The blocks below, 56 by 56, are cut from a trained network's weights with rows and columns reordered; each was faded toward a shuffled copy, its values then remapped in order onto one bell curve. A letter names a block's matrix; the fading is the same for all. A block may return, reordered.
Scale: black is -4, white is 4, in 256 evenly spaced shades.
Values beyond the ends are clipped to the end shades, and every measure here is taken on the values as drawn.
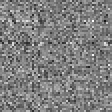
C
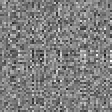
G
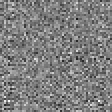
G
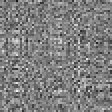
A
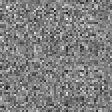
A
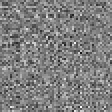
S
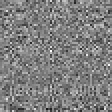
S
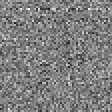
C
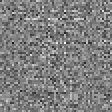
C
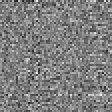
C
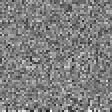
C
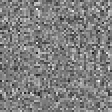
G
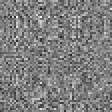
A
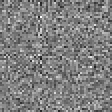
A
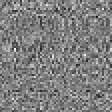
S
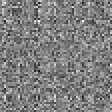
G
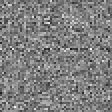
C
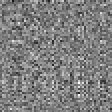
A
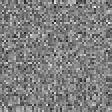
S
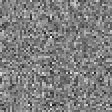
C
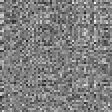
G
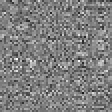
S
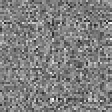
C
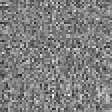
S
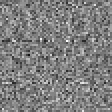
C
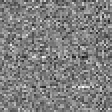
C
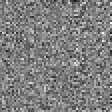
A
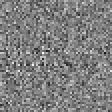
C
